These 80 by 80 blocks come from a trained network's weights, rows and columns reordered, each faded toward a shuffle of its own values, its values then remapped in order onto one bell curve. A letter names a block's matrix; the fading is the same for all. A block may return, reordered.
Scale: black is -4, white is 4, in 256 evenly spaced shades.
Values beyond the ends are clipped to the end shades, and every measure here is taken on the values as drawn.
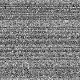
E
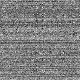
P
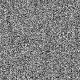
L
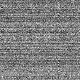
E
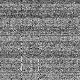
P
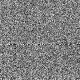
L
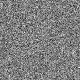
L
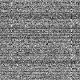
P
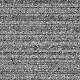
E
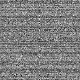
P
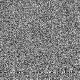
L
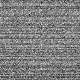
E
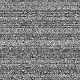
E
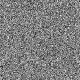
L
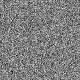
L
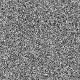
L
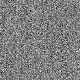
L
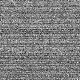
E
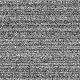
E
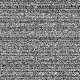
E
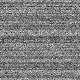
E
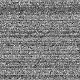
E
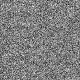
L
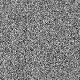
L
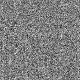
L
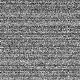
E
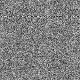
L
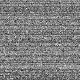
P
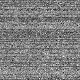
P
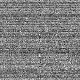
E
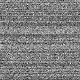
E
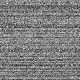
E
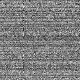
E
